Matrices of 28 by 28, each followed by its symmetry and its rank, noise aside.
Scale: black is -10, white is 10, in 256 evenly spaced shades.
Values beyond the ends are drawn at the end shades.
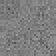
symmetric, rank six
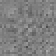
symmetric, rank four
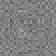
no symmetry, rank four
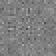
antisymmetric, rank four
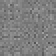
no symmetry, rank six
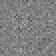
symmetric, rank eight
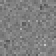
symmetric, rank eight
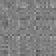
antisymmetric, rank four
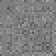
symmetric, rank four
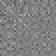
symmetric, rank eight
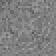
symmetric, rank six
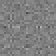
no symmetry, rank four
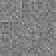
symmetric, rank eight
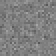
antisymmetric, rank eight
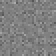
antisymmetric, rank eight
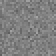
no symmetry, rank eight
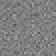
no symmetry, rank eight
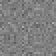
no symmetry, rank four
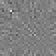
symmetric, rank four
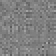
antisymmetric, rank six
